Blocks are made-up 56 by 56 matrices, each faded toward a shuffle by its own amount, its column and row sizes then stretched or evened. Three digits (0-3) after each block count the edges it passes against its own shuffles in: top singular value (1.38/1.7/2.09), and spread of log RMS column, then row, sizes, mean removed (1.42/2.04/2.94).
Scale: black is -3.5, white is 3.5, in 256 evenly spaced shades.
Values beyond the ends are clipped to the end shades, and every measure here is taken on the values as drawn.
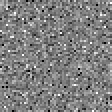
0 0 0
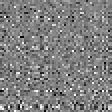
3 0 2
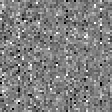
1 2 0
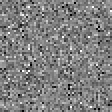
0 1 0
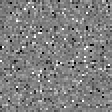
0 0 1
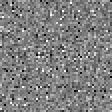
0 1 1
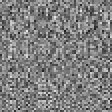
3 1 0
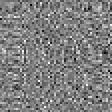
3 1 0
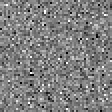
1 1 0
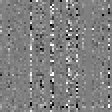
2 3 1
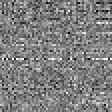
2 0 2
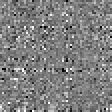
1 2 2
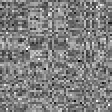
3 0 0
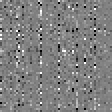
1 3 1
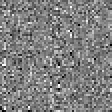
2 2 0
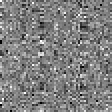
3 2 0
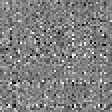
2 1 2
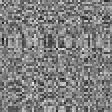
3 1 1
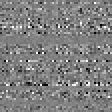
0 1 3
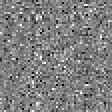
2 1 0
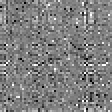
3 1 1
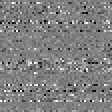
0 0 3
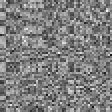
3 0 0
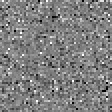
0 0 1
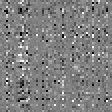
2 3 2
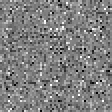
1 1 1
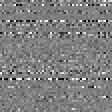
3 0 3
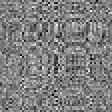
3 2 0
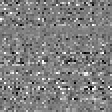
1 1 3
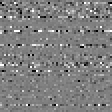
1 0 3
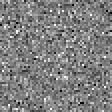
0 0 0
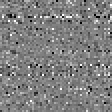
2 1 2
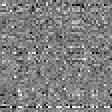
3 1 2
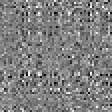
3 1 2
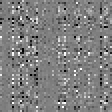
3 3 2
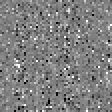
0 2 0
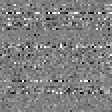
1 0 3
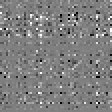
2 2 3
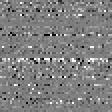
2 0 3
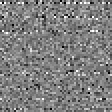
1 0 2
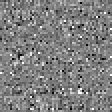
1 1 1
